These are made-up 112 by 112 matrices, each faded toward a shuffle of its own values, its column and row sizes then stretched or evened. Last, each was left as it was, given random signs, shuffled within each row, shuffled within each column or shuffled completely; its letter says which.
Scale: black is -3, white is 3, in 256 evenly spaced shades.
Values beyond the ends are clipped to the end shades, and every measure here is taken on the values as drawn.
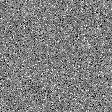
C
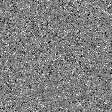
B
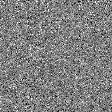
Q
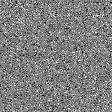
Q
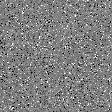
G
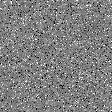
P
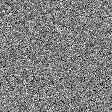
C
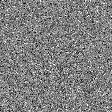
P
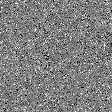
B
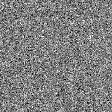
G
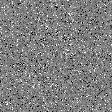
Q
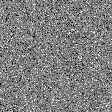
C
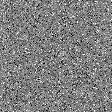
B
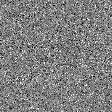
P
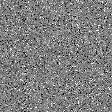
Q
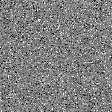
G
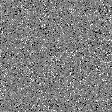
Q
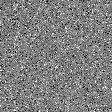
C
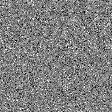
G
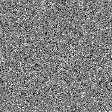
Q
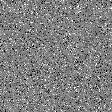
G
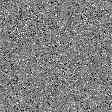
C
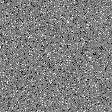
B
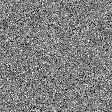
P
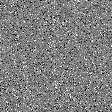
C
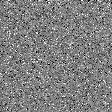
P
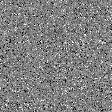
Q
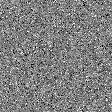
C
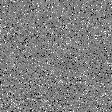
P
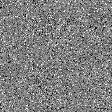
Q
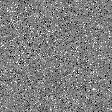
B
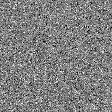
Q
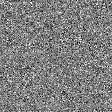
Q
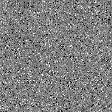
G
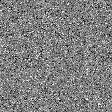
P
